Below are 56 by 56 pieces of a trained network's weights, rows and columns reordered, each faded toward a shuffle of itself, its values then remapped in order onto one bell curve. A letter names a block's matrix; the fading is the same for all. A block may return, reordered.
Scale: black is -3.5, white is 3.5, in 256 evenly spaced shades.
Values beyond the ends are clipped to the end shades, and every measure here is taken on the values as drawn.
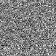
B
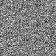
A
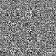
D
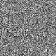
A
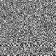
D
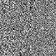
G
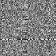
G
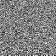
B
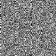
G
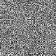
D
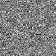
B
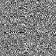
D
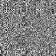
D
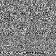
B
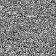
B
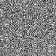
A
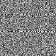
G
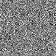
B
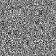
D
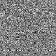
B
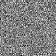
A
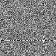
G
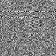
D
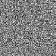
A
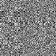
D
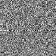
B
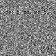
D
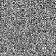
A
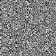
G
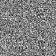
A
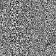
G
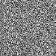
G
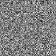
D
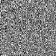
G
